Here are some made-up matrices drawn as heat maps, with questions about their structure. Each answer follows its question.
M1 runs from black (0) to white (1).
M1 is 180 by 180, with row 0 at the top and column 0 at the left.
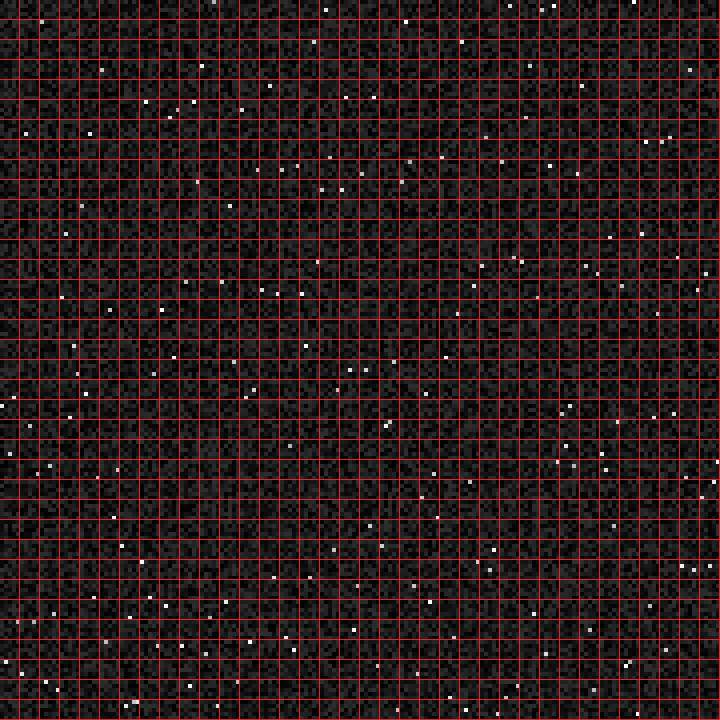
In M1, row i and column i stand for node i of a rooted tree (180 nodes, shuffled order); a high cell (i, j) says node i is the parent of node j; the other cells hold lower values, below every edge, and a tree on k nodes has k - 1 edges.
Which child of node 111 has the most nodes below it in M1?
141
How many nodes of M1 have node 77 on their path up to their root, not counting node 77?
6
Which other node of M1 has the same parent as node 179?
139
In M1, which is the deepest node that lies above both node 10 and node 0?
5
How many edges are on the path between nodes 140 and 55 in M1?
9
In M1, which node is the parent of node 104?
168
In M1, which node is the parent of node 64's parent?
29
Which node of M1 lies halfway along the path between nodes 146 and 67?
90
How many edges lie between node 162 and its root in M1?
4
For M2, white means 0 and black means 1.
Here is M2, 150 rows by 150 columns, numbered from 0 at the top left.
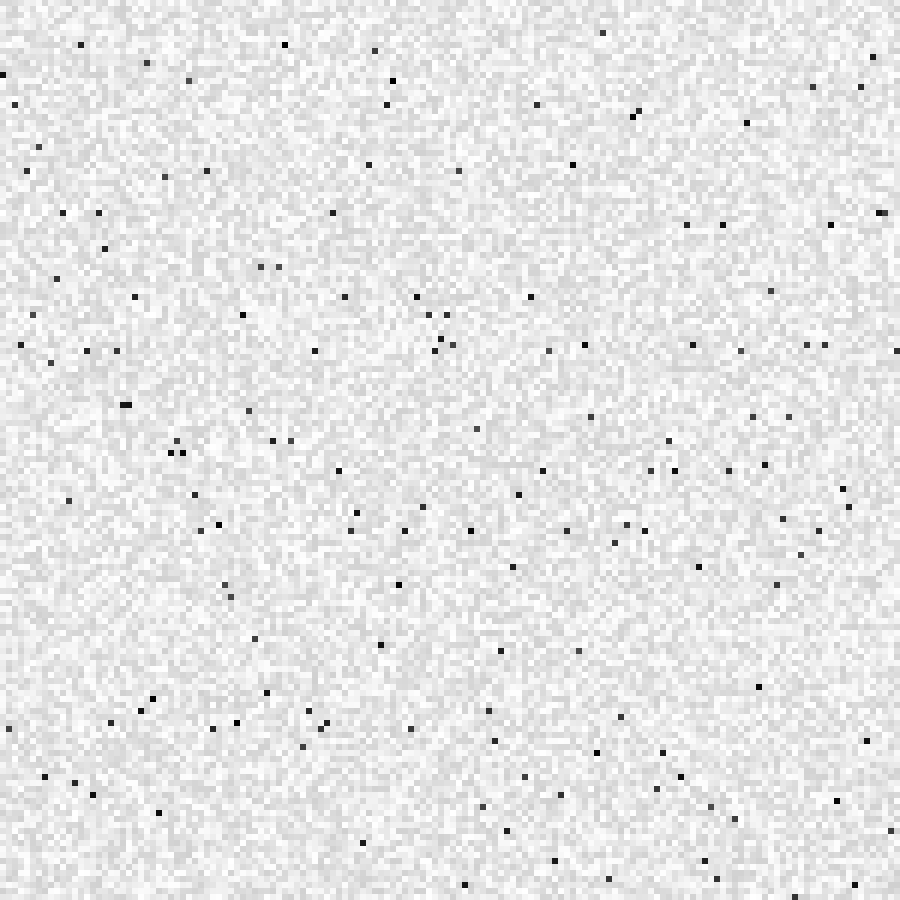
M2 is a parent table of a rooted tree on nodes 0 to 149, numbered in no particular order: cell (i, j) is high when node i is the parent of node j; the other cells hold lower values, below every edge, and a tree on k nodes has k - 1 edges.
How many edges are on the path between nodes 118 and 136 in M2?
5
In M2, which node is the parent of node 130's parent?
82
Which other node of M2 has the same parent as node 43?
46
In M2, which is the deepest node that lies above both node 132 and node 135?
58
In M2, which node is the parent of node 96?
108
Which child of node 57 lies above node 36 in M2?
97
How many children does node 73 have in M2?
4
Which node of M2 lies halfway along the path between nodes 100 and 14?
52
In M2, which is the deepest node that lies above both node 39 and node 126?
37
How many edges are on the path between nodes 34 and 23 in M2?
6
